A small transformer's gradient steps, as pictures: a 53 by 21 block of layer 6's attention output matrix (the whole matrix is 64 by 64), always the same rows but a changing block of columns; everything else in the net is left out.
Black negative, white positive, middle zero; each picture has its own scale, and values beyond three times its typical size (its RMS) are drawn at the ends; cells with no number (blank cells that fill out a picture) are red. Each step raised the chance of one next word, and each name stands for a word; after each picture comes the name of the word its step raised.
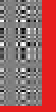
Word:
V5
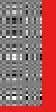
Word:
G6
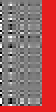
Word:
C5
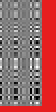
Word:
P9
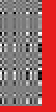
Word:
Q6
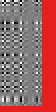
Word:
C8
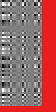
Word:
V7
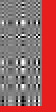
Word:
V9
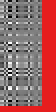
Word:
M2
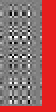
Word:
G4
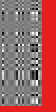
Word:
Q6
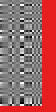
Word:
C5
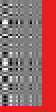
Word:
V9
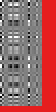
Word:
V7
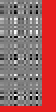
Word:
G6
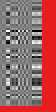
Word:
G4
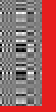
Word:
Q6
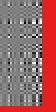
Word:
V9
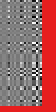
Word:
M2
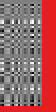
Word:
V9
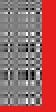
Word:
Q6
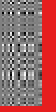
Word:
Q6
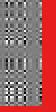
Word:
P9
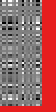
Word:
C8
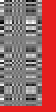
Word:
C8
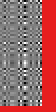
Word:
M2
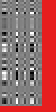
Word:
Q6
